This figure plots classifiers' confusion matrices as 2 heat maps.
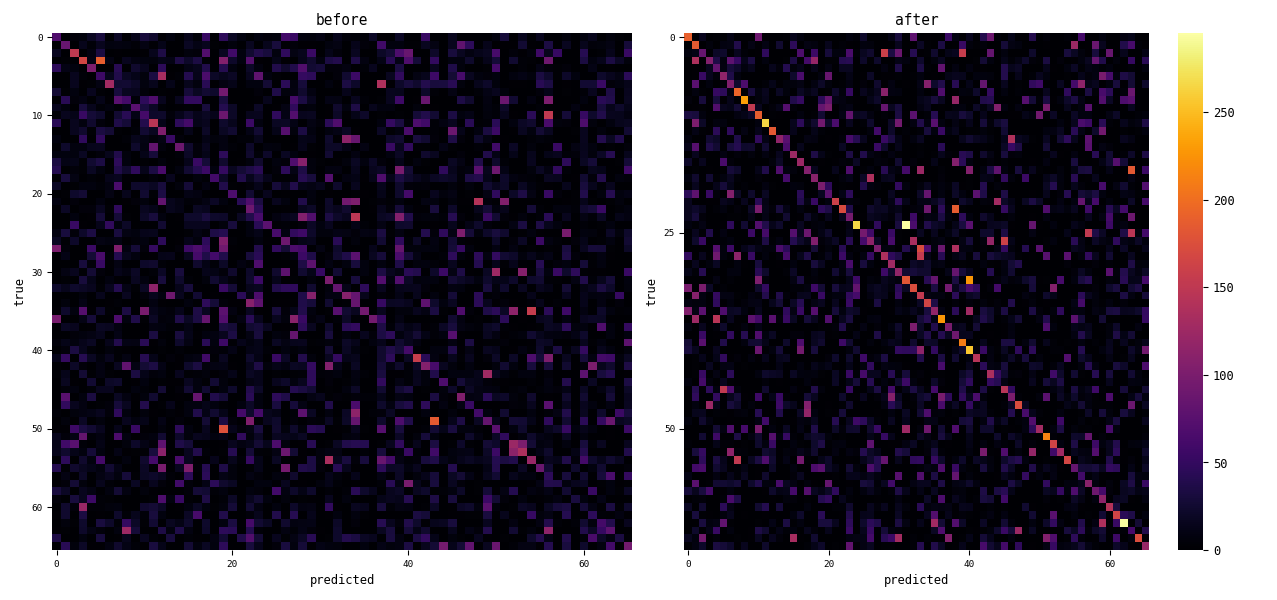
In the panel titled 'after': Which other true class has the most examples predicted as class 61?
16
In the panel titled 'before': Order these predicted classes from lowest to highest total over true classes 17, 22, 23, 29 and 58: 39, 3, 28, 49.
3, 49, 28, 39
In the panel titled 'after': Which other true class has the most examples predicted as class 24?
32
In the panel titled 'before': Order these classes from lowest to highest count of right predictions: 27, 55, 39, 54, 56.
39, 56, 27, 55, 54
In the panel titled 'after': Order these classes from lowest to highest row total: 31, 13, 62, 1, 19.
19, 1, 13, 31, 62
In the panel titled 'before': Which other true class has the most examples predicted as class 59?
30
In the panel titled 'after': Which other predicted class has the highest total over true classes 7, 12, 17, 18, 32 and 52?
63
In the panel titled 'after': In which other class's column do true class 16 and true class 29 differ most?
38
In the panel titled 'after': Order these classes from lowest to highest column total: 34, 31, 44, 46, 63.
44, 46, 31, 34, 63
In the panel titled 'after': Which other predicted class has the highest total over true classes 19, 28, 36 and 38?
4
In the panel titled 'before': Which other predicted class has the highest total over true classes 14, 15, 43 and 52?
49
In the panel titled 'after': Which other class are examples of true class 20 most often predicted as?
6
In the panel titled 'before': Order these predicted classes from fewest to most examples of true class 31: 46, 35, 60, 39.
35, 46, 60, 39
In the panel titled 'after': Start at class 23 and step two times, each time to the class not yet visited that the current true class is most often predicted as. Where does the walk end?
47
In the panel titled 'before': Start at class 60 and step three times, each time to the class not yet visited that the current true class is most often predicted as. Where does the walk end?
12
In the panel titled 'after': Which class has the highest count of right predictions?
62
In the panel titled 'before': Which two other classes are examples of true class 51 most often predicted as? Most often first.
3, 7
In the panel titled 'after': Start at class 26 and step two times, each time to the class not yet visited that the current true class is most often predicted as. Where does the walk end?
5
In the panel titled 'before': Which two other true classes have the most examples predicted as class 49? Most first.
43, 60
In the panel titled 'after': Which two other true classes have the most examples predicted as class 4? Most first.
36, 28
